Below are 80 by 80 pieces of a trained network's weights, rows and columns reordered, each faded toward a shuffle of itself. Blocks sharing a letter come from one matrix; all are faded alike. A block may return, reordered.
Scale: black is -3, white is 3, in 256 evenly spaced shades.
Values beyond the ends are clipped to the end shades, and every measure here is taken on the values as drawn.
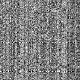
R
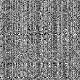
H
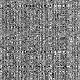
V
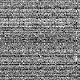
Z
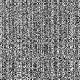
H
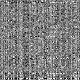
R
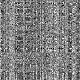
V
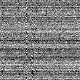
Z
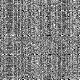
R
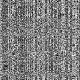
H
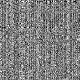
R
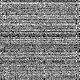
Z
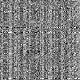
R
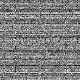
Z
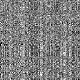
V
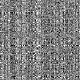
V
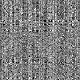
V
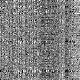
V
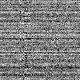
Z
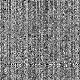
R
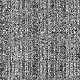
R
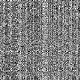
R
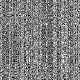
V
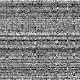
Z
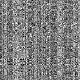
R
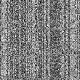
H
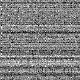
Z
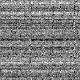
Z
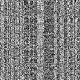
H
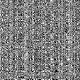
V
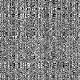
V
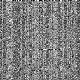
R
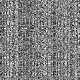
R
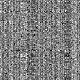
V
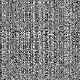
V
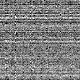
Z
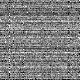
Z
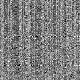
R
